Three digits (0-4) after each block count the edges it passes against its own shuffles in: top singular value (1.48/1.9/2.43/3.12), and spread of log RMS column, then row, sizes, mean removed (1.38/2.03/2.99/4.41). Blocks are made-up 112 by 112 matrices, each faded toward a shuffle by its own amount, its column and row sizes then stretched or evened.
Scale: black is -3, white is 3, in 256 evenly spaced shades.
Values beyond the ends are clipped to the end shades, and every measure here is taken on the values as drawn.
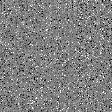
1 2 0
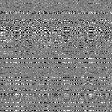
4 1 4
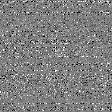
0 1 3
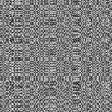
4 3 0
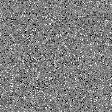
0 1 1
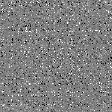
0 2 2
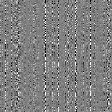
4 4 0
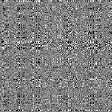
3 3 3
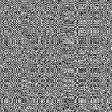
4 2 1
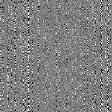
3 4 0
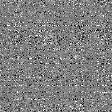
0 2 3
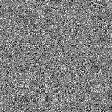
2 0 1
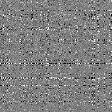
3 3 3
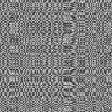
4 2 2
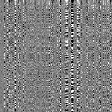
4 4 1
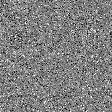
1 0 0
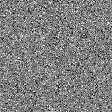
1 0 0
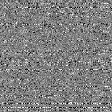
3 0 3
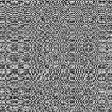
4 0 3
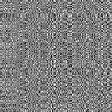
4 3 0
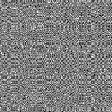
4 1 1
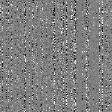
2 4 0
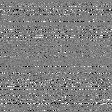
1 0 4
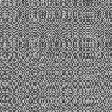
4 1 0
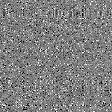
2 1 1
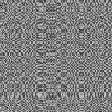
4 1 2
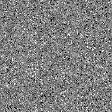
0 2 0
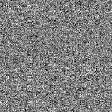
2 1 1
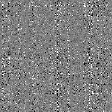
1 3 2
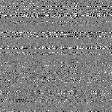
3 1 4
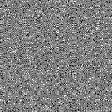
3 0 1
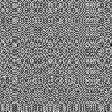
4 0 0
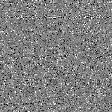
2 0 1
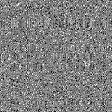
3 1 0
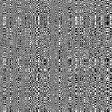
4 4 2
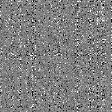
1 3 2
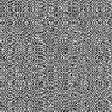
4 1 1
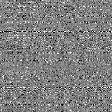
3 0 3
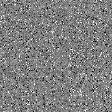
1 2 0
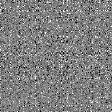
2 2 2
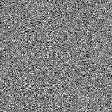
2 1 1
